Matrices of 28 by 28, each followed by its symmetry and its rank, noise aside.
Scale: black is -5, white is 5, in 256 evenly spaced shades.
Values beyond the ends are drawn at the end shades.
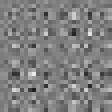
antisymmetric, rank two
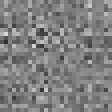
no symmetry, rank four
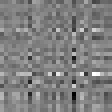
antisymmetric, rank two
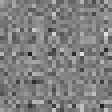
no symmetry, rank four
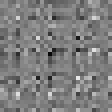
symmetric, rank three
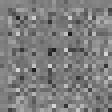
symmetric, rank four
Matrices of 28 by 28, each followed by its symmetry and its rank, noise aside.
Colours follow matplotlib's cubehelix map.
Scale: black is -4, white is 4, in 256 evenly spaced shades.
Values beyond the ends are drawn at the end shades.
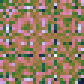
symmetric, rank four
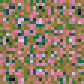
symmetric, rank six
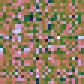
antisymmetric, rank six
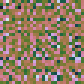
antisymmetric, rank four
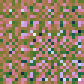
symmetric, rank three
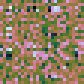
antisymmetric, rank six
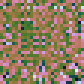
no symmetry, rank six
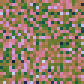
antisymmetric, rank six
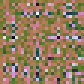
antisymmetric, rank four
